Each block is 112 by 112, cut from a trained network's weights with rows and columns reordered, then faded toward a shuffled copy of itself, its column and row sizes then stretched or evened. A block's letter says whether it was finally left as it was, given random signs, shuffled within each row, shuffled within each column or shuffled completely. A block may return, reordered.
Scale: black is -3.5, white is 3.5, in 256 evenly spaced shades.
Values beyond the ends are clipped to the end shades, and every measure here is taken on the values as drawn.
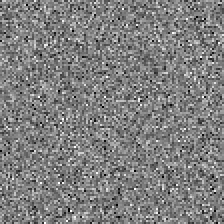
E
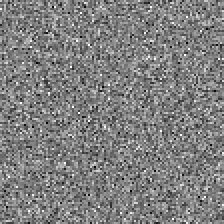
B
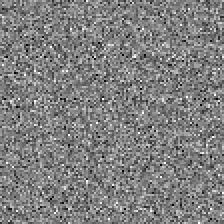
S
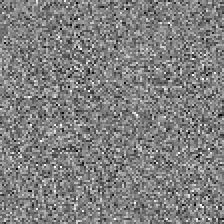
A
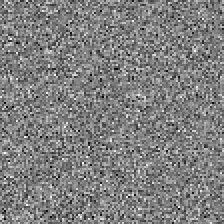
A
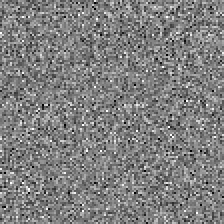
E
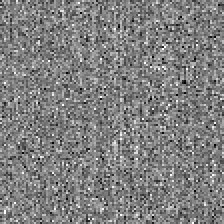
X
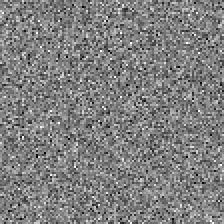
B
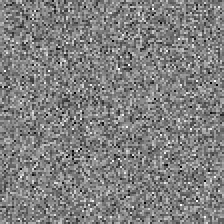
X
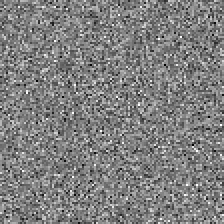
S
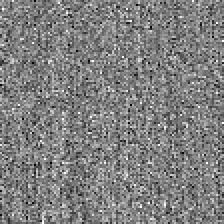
A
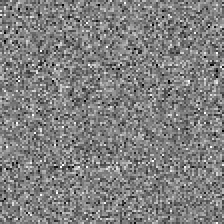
A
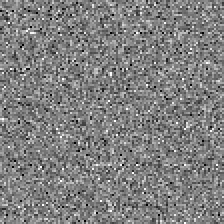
S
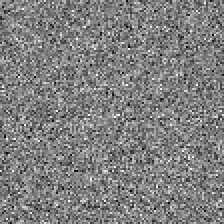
S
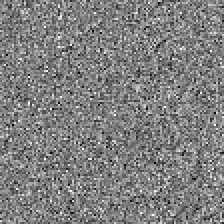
X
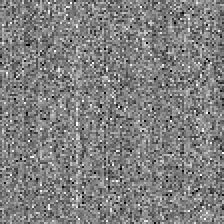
X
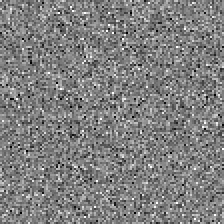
E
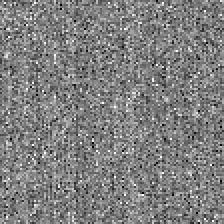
X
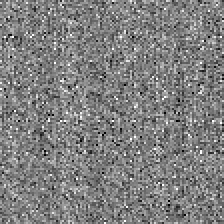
A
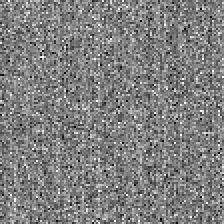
X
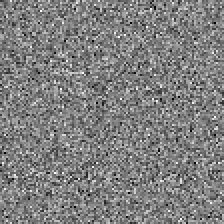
S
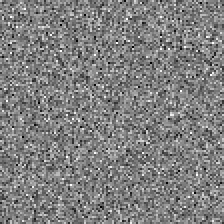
B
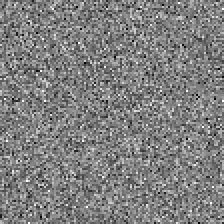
B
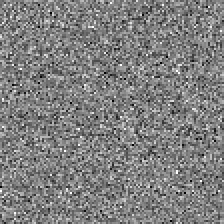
S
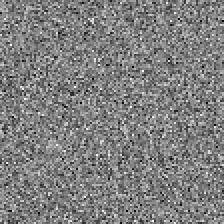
S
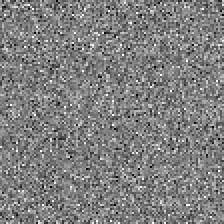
S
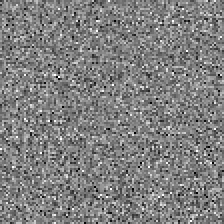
E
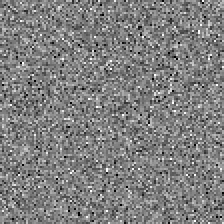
B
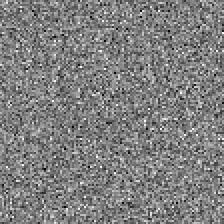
B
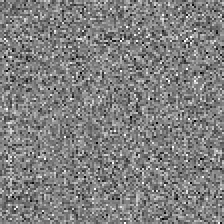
A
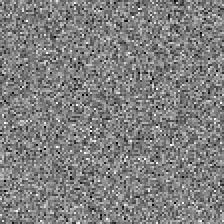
X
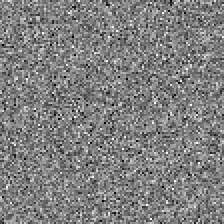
B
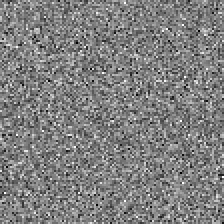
S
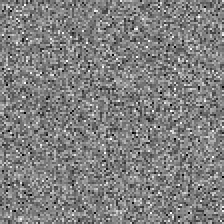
X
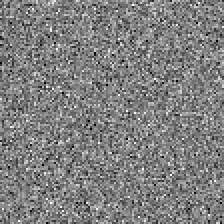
B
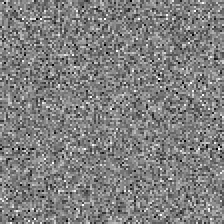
S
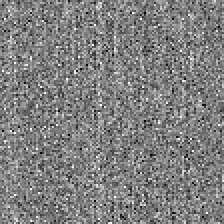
X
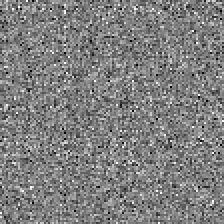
E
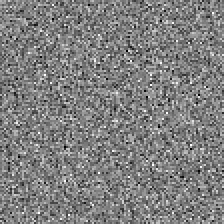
X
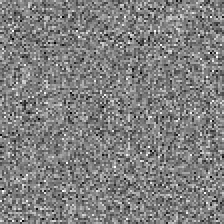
A
